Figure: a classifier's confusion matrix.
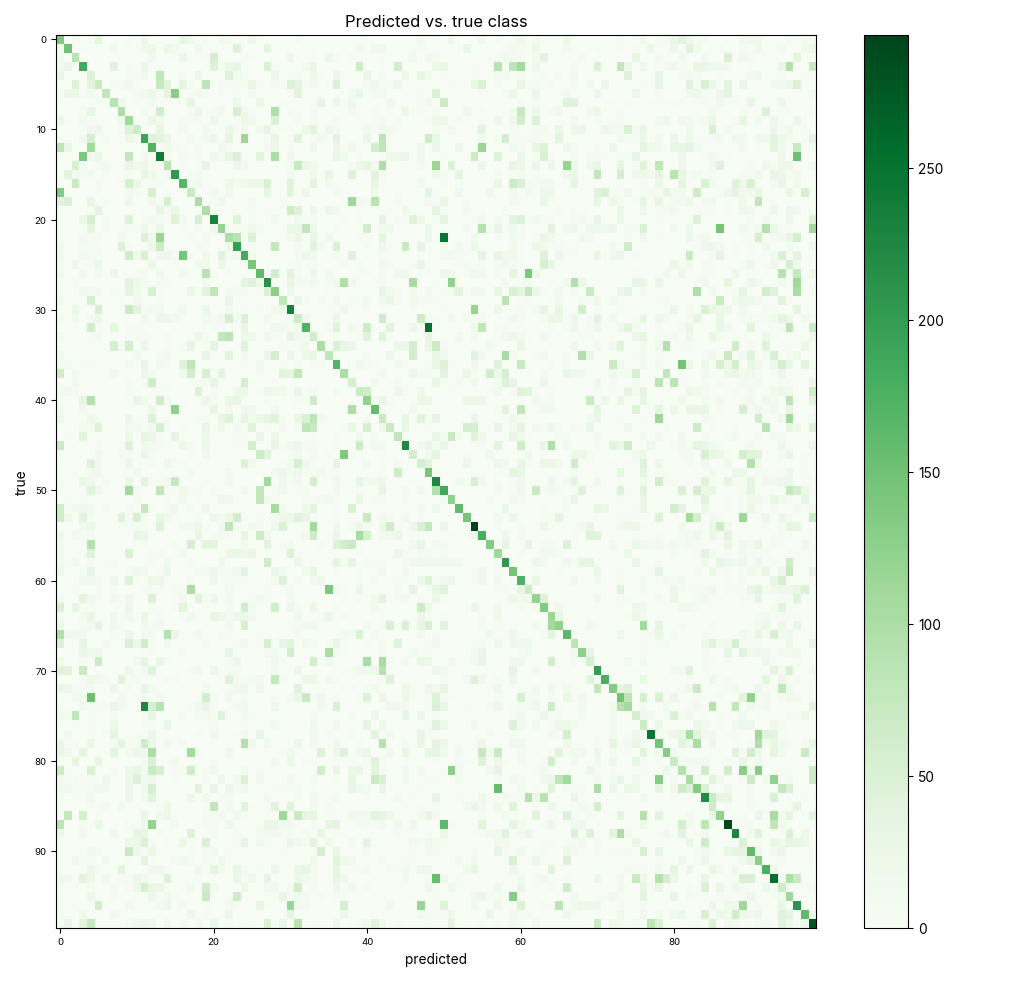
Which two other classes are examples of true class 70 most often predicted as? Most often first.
42, 3
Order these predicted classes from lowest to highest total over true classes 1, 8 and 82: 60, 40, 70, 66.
40, 70, 60, 66
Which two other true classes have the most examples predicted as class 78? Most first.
82, 42
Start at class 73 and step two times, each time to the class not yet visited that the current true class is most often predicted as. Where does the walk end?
13
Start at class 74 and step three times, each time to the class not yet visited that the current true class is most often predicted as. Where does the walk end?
16
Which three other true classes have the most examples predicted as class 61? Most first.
26, 84, 28
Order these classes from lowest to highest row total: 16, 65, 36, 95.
95, 65, 16, 36
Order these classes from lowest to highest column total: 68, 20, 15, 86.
68, 15, 86, 20
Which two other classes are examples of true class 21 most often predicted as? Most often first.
86, 98
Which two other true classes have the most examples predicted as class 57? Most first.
83, 3
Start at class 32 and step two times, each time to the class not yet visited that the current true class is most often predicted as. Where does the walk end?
44
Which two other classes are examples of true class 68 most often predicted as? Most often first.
35, 30
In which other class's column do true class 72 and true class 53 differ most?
89
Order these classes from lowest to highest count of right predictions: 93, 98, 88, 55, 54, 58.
55, 58, 88, 93, 98, 54
